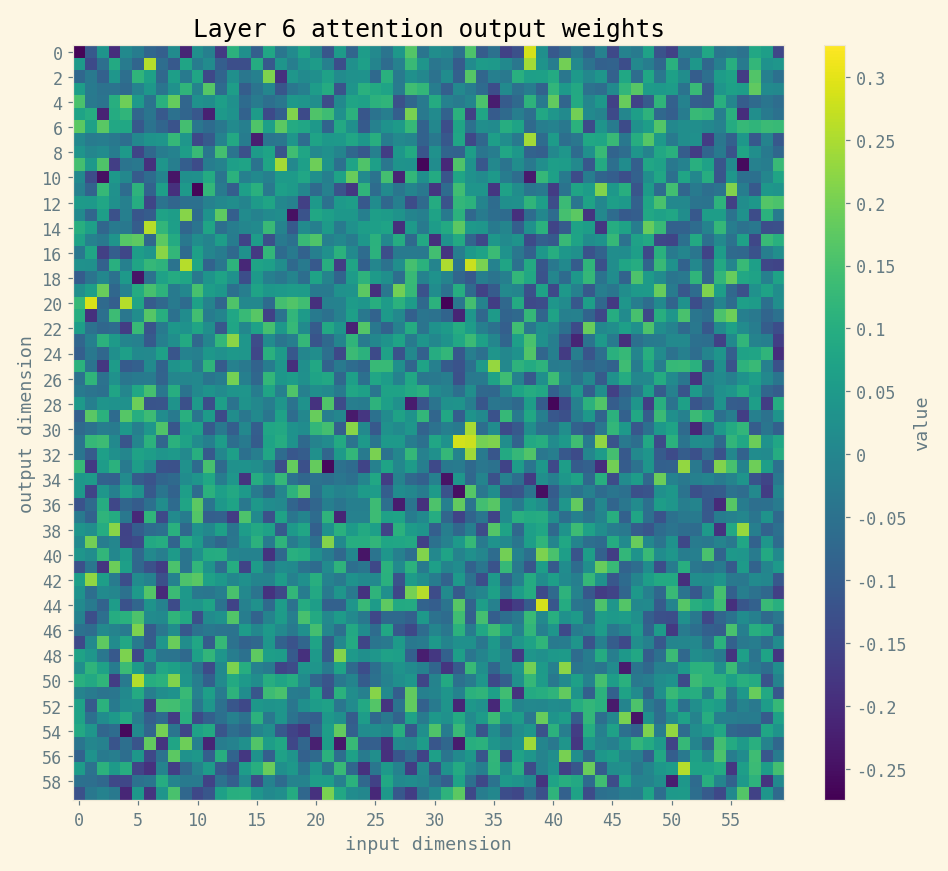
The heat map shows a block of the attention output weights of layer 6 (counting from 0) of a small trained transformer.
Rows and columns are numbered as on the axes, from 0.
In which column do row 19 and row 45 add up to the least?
25
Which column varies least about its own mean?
12
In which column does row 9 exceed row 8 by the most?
17
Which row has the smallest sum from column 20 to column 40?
34
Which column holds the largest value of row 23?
13
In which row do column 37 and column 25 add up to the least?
59
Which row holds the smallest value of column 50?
58
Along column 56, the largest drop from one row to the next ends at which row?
9
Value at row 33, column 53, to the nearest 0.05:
-0.1
